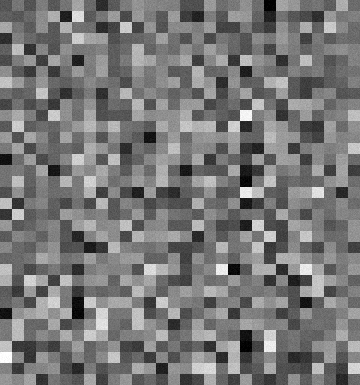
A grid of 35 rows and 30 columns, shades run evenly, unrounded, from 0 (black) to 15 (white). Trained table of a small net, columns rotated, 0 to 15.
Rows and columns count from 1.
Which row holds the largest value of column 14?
28
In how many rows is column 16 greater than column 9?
14
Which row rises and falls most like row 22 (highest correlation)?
6
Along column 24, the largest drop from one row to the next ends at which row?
25
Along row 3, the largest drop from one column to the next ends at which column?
12
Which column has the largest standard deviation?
21
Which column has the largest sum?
8
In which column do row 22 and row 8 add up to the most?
23
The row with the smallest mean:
35
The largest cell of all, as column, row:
1, 33
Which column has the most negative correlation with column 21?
17
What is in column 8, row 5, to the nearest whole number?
7
